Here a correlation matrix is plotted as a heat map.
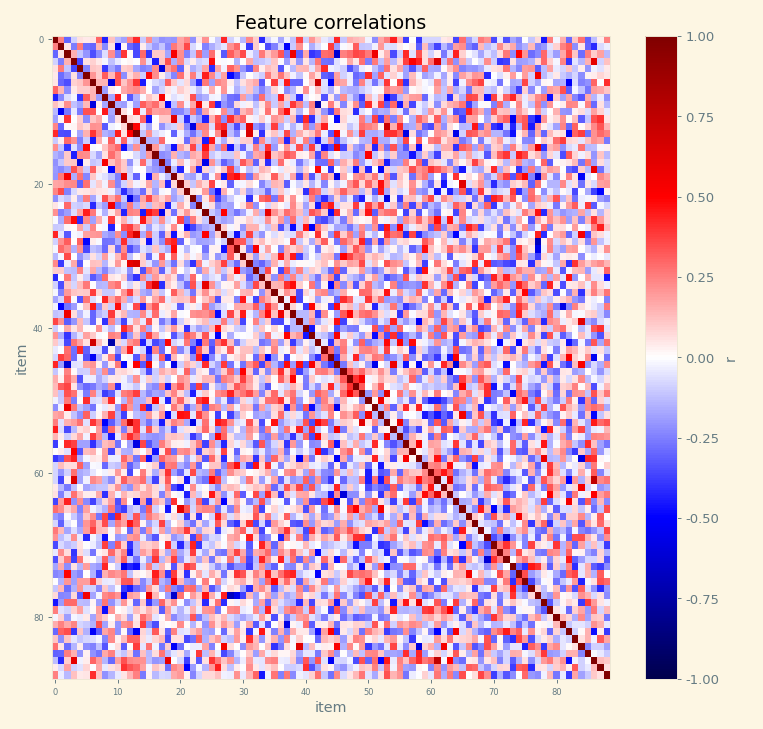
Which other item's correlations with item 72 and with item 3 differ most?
61
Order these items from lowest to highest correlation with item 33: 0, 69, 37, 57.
0, 69, 37, 57
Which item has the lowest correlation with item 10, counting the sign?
1
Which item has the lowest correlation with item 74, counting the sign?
42
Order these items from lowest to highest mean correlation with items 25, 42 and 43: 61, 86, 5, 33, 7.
33, 5, 7, 61, 86
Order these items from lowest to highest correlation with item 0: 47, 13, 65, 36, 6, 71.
36, 71, 6, 47, 65, 13
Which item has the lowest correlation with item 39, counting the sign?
58
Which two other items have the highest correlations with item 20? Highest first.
65, 52
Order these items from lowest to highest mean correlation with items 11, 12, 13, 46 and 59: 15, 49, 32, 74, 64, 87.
15, 64, 32, 74, 87, 49
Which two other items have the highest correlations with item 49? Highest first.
53, 47
